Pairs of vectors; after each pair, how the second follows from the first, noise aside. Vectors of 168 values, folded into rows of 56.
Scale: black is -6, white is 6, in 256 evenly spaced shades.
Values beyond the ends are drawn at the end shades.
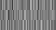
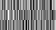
negated, scaled up.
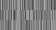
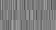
shrunk.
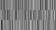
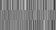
reversed, partly zeroed.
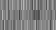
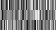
negated, scaled up.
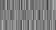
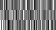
reversed, scaled up.
